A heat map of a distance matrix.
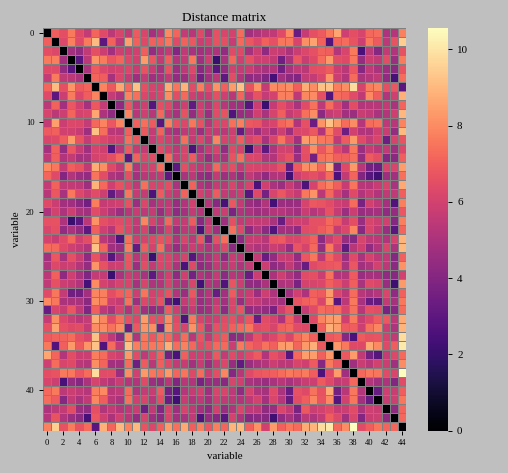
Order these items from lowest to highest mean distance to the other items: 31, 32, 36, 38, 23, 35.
31, 23, 36, 32, 38, 35
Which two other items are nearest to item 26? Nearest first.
17, 32
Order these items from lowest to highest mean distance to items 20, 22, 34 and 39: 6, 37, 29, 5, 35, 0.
5, 37, 29, 0, 35, 6
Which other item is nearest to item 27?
8
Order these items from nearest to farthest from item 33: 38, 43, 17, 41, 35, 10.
10, 43, 17, 38, 41, 35
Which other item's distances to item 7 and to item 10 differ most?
35
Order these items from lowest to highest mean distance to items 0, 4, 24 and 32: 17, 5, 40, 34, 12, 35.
17, 5, 40, 34, 12, 35
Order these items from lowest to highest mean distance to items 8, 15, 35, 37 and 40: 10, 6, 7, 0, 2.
2, 7, 0, 10, 6
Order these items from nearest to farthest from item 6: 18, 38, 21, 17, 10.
18, 10, 21, 17, 38
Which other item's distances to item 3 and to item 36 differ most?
21
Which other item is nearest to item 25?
13
